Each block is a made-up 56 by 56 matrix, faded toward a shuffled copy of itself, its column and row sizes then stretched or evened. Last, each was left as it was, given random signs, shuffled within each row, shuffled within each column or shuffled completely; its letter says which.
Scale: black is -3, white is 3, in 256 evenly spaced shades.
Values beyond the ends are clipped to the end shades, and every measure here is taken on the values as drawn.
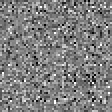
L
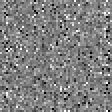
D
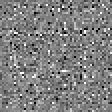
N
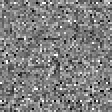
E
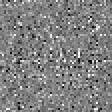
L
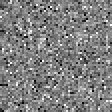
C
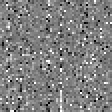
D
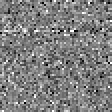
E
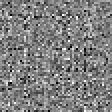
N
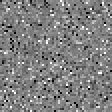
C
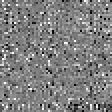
N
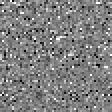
E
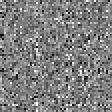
N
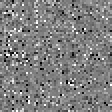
L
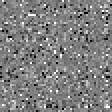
N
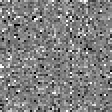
N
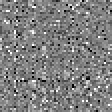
N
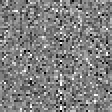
D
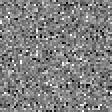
E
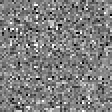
L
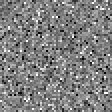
C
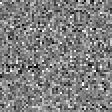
E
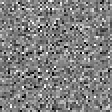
N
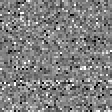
E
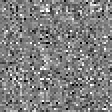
N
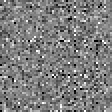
L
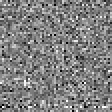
L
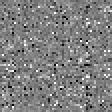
L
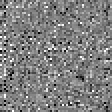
N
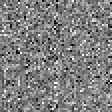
D
